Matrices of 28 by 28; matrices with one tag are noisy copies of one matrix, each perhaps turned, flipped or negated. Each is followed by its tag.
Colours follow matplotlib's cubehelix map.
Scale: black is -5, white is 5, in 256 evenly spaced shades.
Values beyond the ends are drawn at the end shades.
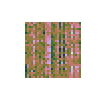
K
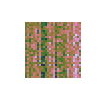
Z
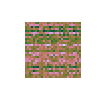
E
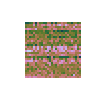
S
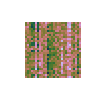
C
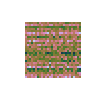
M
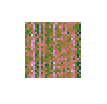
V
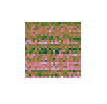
S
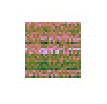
S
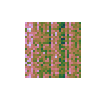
Z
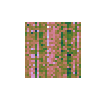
C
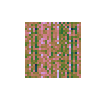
E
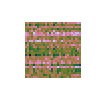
C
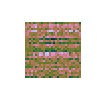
K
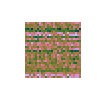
V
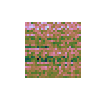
Z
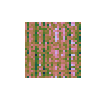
M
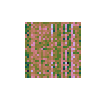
V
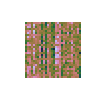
K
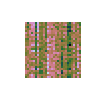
C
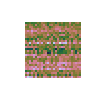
S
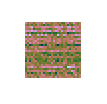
E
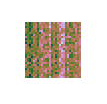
Z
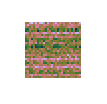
M
